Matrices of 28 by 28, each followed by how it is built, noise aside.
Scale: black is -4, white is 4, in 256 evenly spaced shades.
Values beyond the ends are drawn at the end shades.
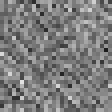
Toeplitz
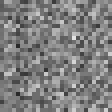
repeating rows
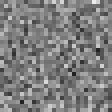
noise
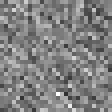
Toeplitz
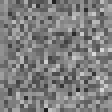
repeating rows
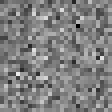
repeating rows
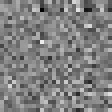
low rank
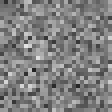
repeating rows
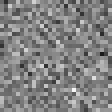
Toeplitz
